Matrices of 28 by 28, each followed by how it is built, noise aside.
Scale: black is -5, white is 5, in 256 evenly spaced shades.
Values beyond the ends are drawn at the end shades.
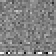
uneven rows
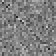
diagonal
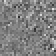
upper triangular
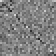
diagonal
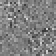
block diagonal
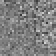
upper triangular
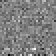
uneven rows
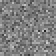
noise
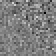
upper triangular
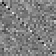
diagonal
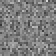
repeating columns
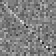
diagonal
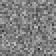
noise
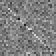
diagonal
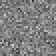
noise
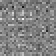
low rank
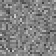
noise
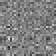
low rank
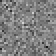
diagonal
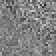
upper triangular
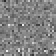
uneven rows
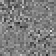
block diagonal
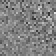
upper triangular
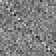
diagonal
